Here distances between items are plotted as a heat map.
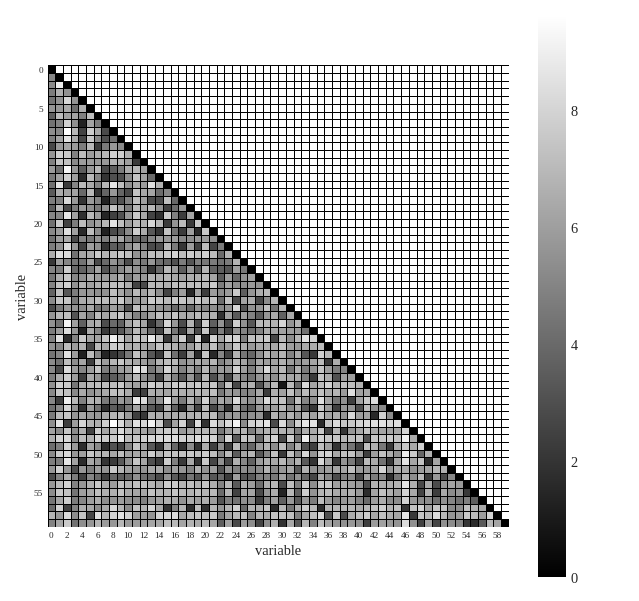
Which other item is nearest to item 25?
0
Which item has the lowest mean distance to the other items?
53
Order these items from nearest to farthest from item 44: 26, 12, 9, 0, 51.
51, 9, 26, 0, 12
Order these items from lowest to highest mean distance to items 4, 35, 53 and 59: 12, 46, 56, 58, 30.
56, 30, 12, 46, 58
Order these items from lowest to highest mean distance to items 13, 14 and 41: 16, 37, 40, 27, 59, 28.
37, 40, 59, 27, 16, 28
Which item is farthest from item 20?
8
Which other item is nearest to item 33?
13
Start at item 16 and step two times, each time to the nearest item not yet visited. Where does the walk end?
10
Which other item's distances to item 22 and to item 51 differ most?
32
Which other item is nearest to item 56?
27
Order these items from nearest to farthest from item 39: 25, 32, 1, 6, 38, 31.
1, 31, 38, 25, 32, 6
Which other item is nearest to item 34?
4
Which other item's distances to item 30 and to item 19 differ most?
41
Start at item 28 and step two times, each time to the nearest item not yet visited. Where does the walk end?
42
